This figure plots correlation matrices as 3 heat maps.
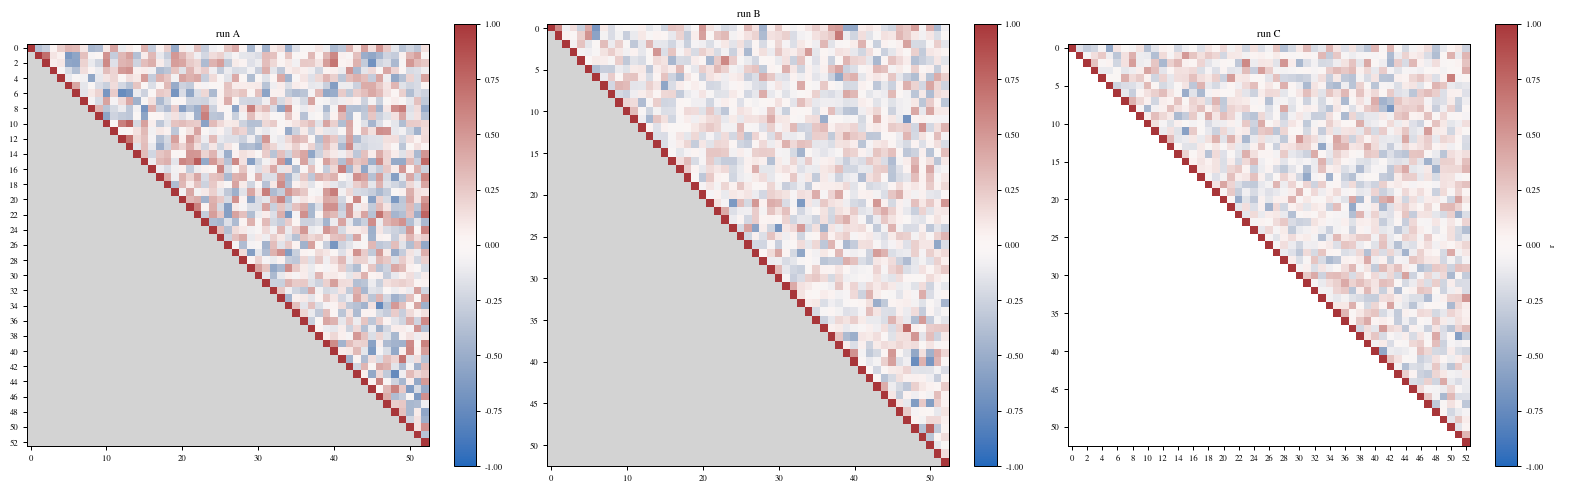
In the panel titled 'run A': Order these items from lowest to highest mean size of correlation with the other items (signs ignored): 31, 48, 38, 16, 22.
38, 16, 31, 48, 22
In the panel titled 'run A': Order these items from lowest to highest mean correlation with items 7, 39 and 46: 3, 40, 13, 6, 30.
6, 30, 3, 40, 13
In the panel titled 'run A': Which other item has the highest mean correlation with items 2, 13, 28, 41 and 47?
16
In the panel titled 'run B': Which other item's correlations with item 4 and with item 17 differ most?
48
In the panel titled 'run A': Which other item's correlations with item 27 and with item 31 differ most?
19
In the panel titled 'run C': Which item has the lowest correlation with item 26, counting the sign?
21
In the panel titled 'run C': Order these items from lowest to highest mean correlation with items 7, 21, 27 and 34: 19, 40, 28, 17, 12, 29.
28, 29, 17, 12, 19, 40
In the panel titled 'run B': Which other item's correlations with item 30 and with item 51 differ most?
0
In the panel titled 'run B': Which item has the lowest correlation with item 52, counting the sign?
33
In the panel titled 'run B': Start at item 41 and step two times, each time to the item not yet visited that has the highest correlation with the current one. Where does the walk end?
47
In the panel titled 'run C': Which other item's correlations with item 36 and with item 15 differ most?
6
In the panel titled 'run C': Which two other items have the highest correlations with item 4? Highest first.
50, 21
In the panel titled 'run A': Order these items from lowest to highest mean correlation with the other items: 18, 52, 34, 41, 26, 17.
26, 34, 41, 18, 17, 52
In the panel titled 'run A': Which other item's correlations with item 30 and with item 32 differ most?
29
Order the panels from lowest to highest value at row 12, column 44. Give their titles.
run A, run B, run C
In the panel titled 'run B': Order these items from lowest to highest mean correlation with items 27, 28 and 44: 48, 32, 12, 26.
26, 32, 12, 48
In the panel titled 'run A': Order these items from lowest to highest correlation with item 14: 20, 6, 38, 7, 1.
7, 1, 38, 6, 20
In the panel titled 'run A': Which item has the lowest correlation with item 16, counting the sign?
44
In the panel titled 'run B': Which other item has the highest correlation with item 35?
49
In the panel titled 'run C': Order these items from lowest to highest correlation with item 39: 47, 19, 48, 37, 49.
49, 19, 47, 37, 48
